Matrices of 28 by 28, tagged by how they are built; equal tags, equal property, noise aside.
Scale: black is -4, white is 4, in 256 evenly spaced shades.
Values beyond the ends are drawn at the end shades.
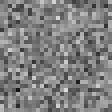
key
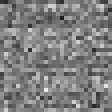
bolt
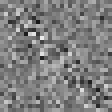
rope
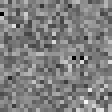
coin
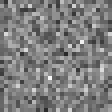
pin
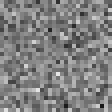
key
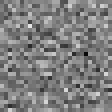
bolt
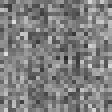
bolt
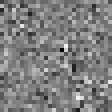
coin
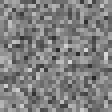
key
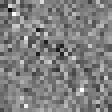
rope
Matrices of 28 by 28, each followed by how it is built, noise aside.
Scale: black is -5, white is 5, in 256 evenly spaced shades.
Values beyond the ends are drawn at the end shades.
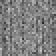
blocks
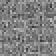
blocks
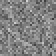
Toeplitz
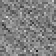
Toeplitz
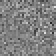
upper triangular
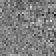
upper triangular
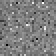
sparse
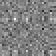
low rank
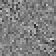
block diagonal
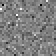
sparse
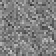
Toeplitz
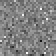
sparse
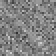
Toeplitz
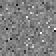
sparse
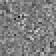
block diagonal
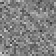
Toeplitz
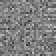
blocks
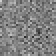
low rank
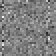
uneven columns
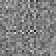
low rank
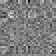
low rank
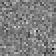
block diagonal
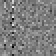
uneven columns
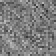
Toeplitz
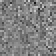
upper triangular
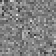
block diagonal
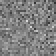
upper triangular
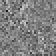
block diagonal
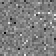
sparse
